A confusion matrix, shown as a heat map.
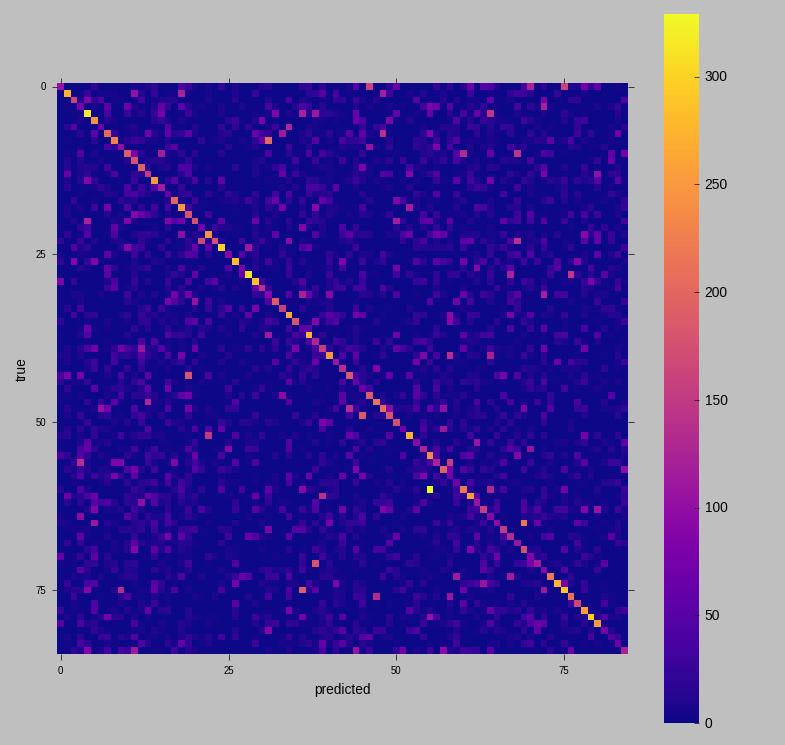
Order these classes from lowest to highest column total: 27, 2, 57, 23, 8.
23, 27, 2, 57, 8
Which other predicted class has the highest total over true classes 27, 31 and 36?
72
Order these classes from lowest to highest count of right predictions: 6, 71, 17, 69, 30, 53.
6, 53, 71, 30, 69, 17
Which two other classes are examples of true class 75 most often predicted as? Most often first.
36, 9
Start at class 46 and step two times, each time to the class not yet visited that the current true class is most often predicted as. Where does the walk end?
29
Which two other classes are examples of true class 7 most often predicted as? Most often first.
48, 33
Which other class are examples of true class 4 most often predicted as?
64
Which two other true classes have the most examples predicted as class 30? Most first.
5, 8
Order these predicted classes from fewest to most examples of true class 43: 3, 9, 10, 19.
10, 9, 3, 19
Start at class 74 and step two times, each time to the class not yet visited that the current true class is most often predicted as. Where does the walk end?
80
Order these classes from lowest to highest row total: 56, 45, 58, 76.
45, 76, 58, 56
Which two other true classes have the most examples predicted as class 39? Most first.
61, 50
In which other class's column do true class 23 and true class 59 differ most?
21
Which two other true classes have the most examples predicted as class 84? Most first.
57, 10
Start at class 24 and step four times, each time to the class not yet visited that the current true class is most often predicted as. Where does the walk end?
13
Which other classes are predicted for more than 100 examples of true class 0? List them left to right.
46, 70, 75
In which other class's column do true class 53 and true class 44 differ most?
62
